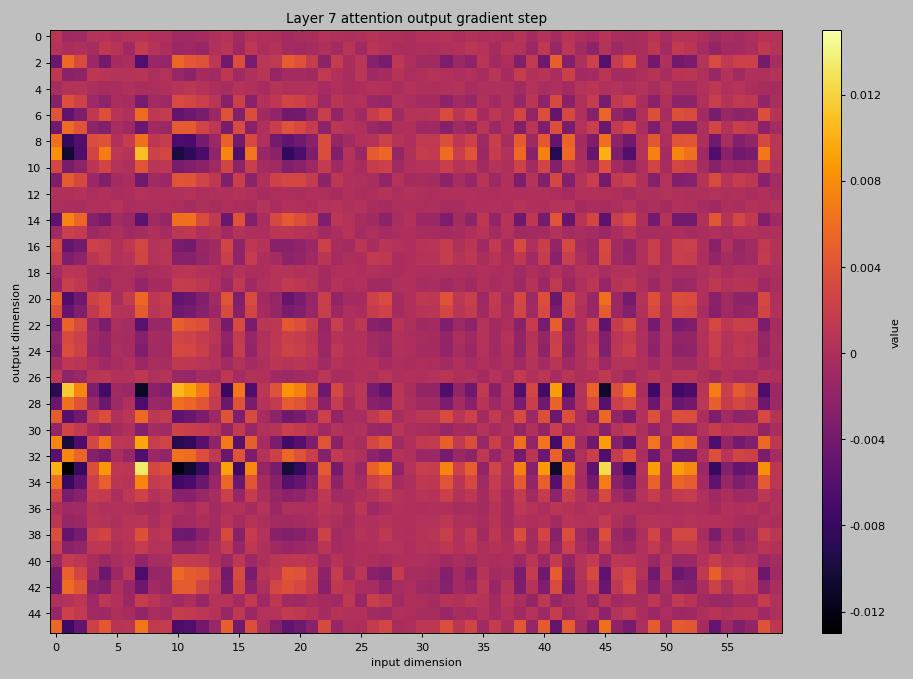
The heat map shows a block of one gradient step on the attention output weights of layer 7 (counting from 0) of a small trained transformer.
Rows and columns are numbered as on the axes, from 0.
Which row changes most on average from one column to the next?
33
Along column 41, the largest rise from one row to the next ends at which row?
32
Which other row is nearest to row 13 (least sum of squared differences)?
36
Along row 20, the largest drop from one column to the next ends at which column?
1
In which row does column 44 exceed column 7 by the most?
27
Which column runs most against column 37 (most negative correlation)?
6
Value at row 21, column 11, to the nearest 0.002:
-0.004
